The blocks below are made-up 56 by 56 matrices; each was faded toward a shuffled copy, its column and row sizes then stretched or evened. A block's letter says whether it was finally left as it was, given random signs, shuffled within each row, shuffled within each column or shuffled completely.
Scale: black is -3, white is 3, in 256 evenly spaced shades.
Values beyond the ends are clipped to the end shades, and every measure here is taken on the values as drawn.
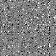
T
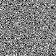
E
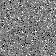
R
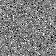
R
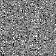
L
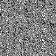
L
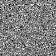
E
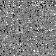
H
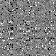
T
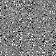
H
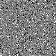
L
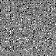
T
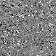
H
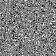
L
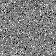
R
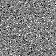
R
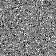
R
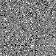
H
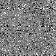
H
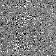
H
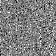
L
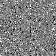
L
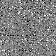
E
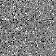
H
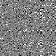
T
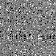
T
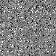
H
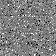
R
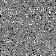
H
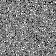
R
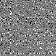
T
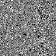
L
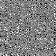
T
